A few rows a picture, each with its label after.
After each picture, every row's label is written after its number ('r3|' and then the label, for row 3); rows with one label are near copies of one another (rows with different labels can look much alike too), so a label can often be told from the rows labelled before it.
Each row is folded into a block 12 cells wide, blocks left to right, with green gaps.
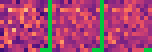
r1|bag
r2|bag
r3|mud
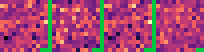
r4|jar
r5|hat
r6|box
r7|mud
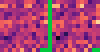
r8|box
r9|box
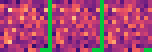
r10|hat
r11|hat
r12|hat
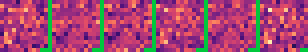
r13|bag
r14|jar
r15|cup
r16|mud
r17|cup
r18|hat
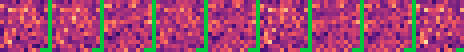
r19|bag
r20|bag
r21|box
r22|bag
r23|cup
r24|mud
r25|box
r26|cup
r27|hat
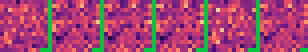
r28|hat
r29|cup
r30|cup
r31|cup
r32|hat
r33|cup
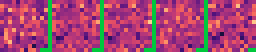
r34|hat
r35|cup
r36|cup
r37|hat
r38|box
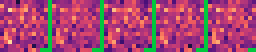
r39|hat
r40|mud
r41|bag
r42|hat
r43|mud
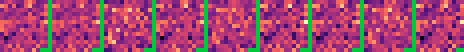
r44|cup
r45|box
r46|mud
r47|cup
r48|bag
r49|cup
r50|cup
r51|mud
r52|jar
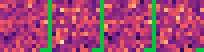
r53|box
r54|hat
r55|jar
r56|hat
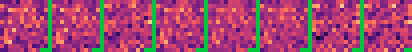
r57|bag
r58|hat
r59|box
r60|bag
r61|bag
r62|mud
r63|cup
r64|box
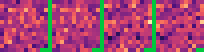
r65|bag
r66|bag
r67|box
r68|jar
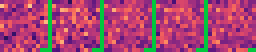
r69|box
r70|bag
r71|mud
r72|bag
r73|mud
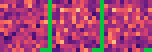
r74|cup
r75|bag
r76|hat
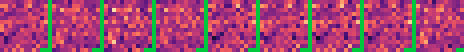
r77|cup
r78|hat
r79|hat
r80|bag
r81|cup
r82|jar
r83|jar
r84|cup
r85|hat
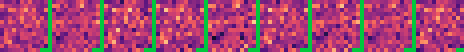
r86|bag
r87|cup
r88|bag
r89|hat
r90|jar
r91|hat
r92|box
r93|jar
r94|mud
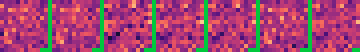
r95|mud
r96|mud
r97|cup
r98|box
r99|cup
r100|hat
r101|box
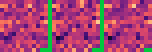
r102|cup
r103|cup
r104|jar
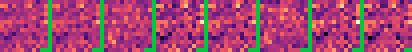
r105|box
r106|box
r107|hat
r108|cup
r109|box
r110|mud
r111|box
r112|cup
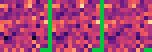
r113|jar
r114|box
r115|jar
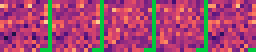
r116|box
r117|box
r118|mud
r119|mud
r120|box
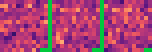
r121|cup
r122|hat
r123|mud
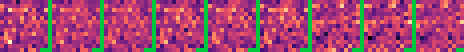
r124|hat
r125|bag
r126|bag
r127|bag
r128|mud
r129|bag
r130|box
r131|jar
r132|jar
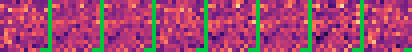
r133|hat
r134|box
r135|jar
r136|bag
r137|box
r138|jar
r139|cup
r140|hat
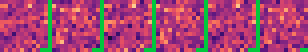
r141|box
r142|mud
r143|jar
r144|mud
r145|box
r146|bag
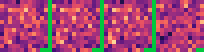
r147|bag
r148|mud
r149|hat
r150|cup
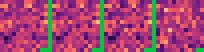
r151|cup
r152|cup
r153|cup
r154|bag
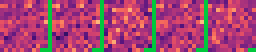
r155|jar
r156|box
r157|bag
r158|box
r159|mud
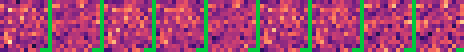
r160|hat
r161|box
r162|mud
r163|bag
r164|jar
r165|mud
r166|bag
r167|box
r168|box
